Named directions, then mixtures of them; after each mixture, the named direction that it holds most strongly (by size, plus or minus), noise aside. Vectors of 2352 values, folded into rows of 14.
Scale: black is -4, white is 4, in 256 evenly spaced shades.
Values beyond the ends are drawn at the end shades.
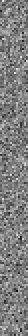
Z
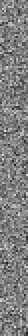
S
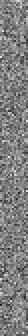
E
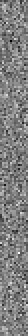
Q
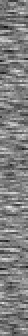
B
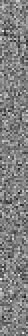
E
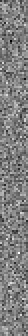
Q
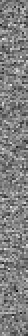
Z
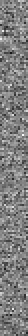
E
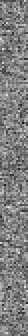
Q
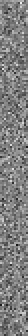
E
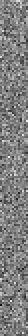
E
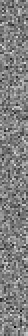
S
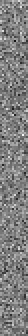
E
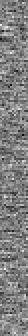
B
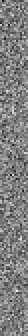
Z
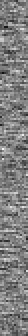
B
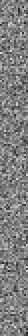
S
